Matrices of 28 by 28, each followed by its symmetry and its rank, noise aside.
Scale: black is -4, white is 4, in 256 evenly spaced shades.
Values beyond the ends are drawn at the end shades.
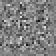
antisymmetric, rank six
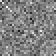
symmetric, rank eight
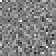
symmetric, rank six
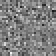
antisymmetric, rank six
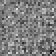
symmetric, rank six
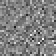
symmetric, rank six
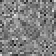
symmetric, rank eight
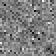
symmetric, rank eight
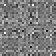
symmetric, rank four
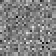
symmetric, rank six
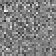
no symmetry, rank eight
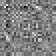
symmetric, rank four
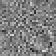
antisymmetric, rank eight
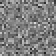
no symmetry, rank eight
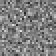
antisymmetric, rank eight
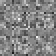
symmetric, rank four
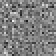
no symmetry, rank six
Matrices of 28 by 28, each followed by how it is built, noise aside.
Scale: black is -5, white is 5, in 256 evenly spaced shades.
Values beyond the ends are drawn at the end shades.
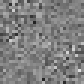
block diagonal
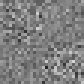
block diagonal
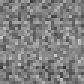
repeating columns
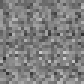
repeating columns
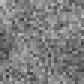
smooth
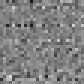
uneven rows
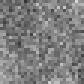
smooth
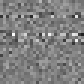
uneven rows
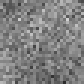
smooth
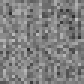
blocks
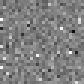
sparse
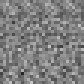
repeating columns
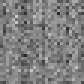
blocks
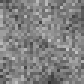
smooth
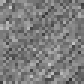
Hankel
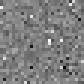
sparse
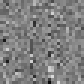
uneven columns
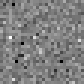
sparse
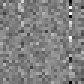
uneven columns
